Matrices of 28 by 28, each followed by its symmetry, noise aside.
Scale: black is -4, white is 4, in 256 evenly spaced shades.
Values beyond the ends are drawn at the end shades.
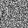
antisymmetric.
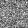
mirrored top to bottom.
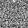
mirrored left to right.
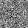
mirrored top to bottom.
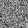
no symmetry.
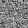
no symmetry.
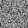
mirrored left to right.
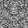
mirrored left to right.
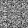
mirrored top to bottom.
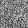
no symmetry.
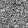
no symmetry.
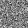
no symmetry.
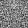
mirrored left to right.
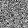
no symmetry.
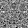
mirrored left to right.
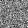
antisymmetric.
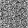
mirrored top to bottom.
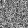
no symmetry.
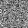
no symmetry.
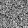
no symmetry.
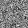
antisymmetric.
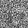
antisymmetric.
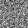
antisymmetric.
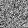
no symmetry.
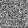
no symmetry.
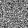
antisymmetric.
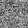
no symmetry.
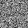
no symmetry.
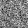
antisymmetric.
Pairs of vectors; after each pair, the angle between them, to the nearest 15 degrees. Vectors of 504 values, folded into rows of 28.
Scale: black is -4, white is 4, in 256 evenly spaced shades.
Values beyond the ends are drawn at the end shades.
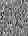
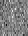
75 degrees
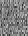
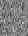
90 degrees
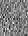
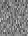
90 degrees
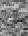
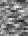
45 degrees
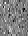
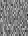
75 degrees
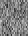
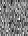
105 degrees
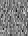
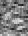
90 degrees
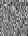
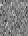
120 degrees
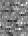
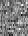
45 degrees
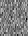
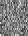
120 degrees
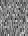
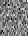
60 degrees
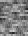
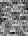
30 degrees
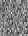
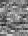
105 degrees
